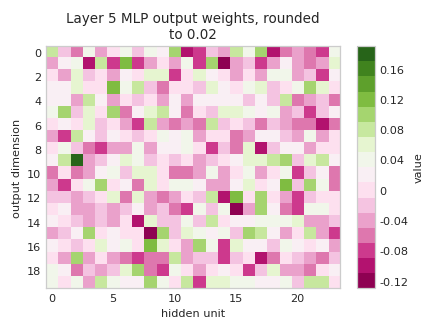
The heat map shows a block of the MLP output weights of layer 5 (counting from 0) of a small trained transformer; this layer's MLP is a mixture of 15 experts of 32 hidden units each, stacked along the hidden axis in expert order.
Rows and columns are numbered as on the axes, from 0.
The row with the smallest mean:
17
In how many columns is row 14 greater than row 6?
16
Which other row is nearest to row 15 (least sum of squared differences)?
7
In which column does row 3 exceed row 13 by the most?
5
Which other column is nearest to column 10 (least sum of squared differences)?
0
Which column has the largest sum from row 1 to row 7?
13
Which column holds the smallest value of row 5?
21
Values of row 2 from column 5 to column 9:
-0.04 0.02 0 0.06 0.06
